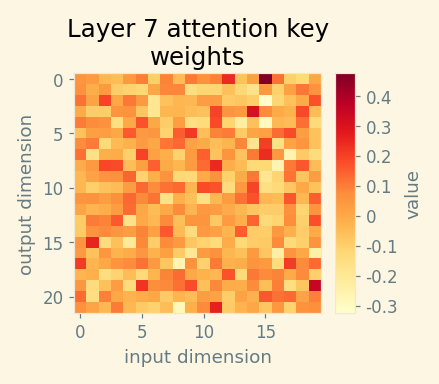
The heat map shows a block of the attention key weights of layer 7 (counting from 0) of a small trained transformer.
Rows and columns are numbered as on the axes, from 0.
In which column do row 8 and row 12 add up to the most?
11
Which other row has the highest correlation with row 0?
7
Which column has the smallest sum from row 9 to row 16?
15
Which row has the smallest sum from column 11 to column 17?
2
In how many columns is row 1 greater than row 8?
6
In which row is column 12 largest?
0
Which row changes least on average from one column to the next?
12
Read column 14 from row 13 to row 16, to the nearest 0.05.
0.15 -0.1 -0.1 0.05
